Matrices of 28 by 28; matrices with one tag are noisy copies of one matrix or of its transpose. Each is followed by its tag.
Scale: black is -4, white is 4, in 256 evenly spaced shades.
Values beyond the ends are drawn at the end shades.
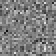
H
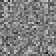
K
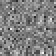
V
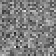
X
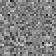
H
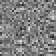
V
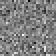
H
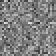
K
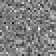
V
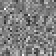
V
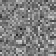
V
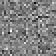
X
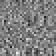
V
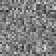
H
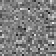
V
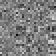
V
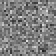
X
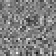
V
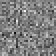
X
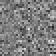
V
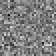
H
